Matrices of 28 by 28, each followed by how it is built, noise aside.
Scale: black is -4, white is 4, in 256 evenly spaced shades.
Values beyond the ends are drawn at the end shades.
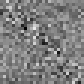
banded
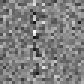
uneven columns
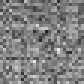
blocks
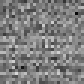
blocks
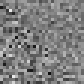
lower triangular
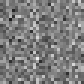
repeating rows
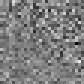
upper triangular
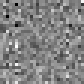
uneven columns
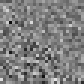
lower triangular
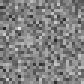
repeating rows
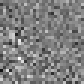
lower triangular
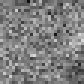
smooth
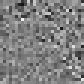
upper triangular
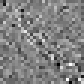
banded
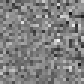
upper triangular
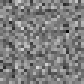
repeating rows
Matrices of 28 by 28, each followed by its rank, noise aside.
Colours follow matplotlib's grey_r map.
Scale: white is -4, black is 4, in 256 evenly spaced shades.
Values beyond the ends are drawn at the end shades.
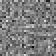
six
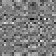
four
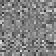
six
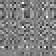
three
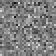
six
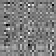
four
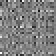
four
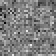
six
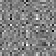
four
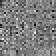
six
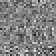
six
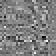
four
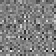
four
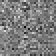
eight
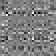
three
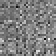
six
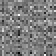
four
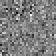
eight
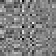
three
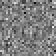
eight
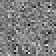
eight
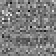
six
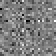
four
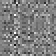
four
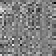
four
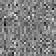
eight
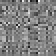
four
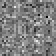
eight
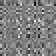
three
